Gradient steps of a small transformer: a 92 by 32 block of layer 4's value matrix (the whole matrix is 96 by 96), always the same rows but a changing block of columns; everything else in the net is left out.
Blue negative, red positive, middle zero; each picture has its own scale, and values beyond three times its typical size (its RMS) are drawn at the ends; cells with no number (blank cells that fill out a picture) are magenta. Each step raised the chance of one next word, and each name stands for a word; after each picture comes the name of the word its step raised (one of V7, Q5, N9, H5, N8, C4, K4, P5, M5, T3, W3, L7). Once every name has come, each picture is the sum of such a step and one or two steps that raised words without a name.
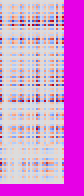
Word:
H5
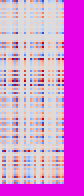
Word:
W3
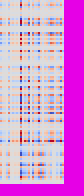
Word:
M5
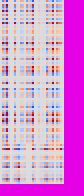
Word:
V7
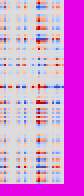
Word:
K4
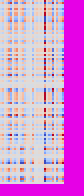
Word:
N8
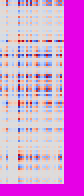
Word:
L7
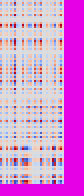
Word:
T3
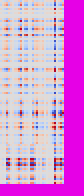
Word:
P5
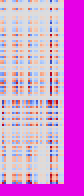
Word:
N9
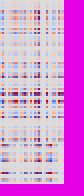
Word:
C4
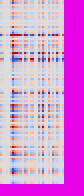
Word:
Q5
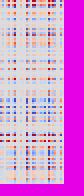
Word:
M5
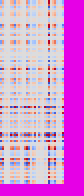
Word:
T3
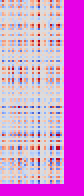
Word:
T3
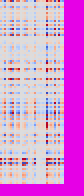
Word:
P5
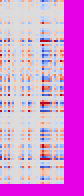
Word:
L7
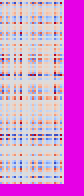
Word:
N8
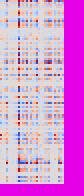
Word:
N8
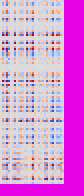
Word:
W3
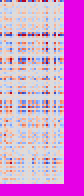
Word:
Q5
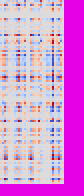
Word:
L7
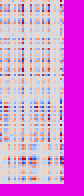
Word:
V7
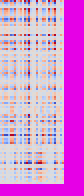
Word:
N8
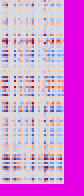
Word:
L7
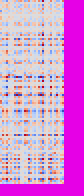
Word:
C4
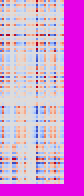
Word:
T3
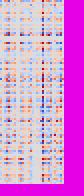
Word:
W3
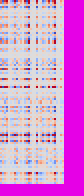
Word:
K4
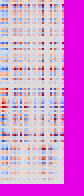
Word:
V7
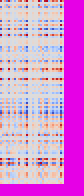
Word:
P5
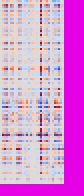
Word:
V7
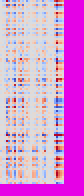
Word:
W3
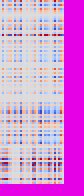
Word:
P5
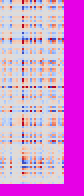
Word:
K4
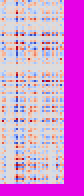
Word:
W3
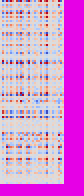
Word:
C4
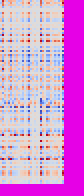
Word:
L7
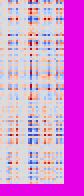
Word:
N8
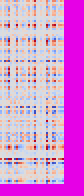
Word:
T3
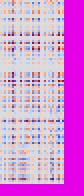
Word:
W3
